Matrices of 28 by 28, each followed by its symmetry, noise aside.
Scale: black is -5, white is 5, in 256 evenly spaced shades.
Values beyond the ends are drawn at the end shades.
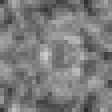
mirrored top to bottom.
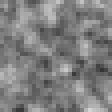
no symmetry.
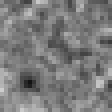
symmetric across the other diagonal.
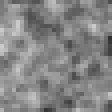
no symmetry.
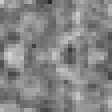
mirrored top to bottom.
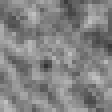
symmetric across the other diagonal.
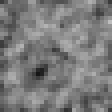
symmetric across the other diagonal.
